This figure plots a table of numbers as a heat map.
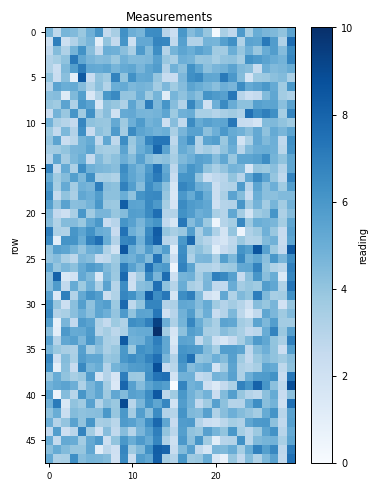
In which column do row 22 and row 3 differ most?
0
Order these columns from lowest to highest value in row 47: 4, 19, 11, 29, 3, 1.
1, 4, 19, 11, 3, 29
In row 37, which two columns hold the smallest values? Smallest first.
1, 20
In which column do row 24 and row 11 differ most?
9
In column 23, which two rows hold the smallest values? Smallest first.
22, 12
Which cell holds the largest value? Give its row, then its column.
33, 13
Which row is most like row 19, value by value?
17
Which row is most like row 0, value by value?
21
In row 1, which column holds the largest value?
29
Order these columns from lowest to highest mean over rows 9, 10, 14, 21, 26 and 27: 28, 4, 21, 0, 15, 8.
15, 28, 8, 0, 21, 4
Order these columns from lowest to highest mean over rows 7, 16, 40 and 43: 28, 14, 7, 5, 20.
28, 20, 14, 7, 5
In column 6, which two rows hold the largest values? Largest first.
23, 17
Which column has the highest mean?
13
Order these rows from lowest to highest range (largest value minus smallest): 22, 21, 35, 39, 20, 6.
6, 35, 20, 21, 22, 39
